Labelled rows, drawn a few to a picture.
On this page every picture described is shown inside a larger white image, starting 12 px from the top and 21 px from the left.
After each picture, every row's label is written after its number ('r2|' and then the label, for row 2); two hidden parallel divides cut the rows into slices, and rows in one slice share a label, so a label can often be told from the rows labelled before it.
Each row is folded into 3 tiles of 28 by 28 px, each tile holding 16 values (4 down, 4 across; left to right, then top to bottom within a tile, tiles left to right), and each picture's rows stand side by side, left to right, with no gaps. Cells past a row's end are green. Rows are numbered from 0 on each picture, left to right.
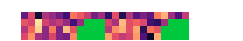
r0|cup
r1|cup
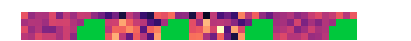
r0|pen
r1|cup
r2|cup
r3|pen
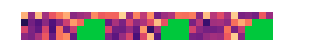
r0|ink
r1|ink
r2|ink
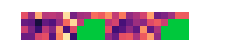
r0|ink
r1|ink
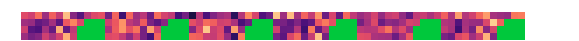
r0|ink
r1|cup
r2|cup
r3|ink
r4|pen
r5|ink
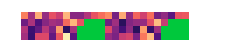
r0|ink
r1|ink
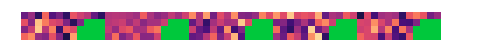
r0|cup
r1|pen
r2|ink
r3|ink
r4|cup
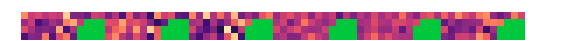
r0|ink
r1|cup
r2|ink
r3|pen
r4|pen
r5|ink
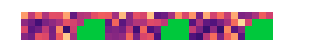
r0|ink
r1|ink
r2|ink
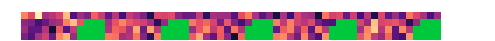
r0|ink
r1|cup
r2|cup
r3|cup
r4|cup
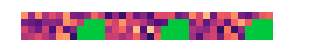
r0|ink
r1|cup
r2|ink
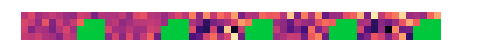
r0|pen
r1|pen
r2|ink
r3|ink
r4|ink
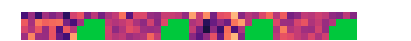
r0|cup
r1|pen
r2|ink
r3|pen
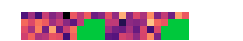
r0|cup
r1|ink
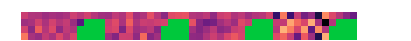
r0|pen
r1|pen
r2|pen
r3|cup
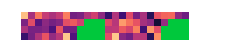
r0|ink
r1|cup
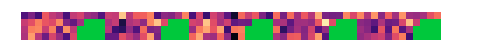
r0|cup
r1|ink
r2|cup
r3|ink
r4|ink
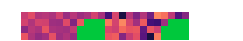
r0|pen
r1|cup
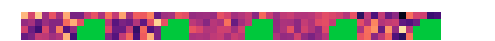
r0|ink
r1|ink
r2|pen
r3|pen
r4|cup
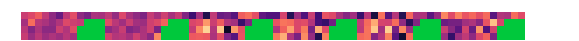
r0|pen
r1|pen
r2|cup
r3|cup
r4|cup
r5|ink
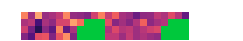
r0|ink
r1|pen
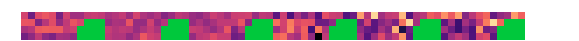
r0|pen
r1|pen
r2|pen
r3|cup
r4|ink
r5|ink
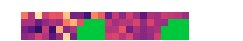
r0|ink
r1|pen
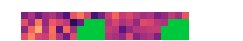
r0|cup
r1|pen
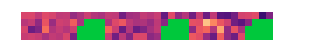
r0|pen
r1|pen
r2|cup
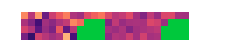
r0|ink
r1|pen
